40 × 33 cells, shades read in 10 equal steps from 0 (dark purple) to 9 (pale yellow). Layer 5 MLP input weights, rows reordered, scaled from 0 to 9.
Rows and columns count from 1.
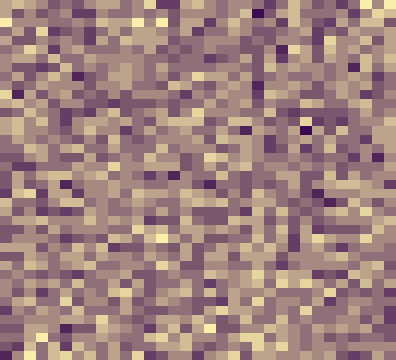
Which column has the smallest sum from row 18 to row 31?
27
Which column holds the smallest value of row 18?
32
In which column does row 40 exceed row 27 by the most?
6
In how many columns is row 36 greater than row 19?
12
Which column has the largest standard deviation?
22
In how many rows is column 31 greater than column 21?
21
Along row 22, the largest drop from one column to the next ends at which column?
4
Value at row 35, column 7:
7
